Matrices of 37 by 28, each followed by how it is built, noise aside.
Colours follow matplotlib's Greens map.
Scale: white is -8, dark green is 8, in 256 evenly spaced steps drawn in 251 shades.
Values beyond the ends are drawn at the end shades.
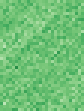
Hankel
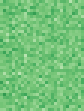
repeating rows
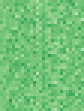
repeating rows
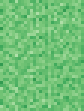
repeating rows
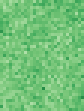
smooth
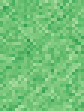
Hankel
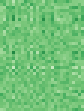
low rank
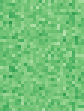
repeating rows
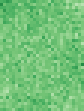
smooth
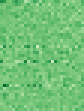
uneven rows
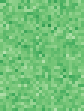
noise
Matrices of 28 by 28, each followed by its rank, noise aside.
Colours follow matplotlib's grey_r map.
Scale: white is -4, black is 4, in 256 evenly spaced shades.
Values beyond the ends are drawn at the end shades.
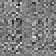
four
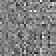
six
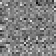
six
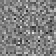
six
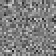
six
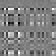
one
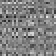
three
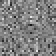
six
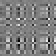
one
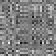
three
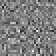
six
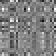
two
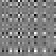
one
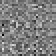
six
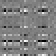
one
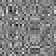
four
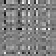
two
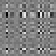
one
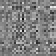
three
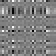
one
